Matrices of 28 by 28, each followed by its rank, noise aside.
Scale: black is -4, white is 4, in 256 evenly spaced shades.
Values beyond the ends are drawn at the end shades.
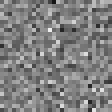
six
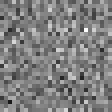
six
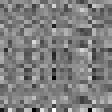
two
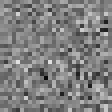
six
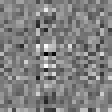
three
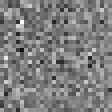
six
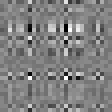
one
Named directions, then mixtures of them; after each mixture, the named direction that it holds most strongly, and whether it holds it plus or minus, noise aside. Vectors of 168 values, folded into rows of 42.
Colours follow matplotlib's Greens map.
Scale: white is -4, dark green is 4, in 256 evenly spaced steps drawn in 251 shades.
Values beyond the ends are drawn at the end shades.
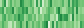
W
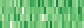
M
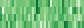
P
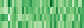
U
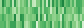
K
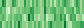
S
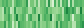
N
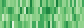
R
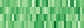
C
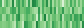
K, minus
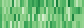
M, plus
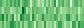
M, minus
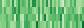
K, minus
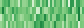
C, plus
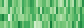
U, plus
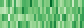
U, plus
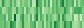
K, plus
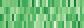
C, minus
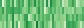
S, minus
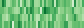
R, plus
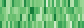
S, plus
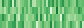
K, plus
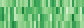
N, minus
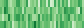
N, plus
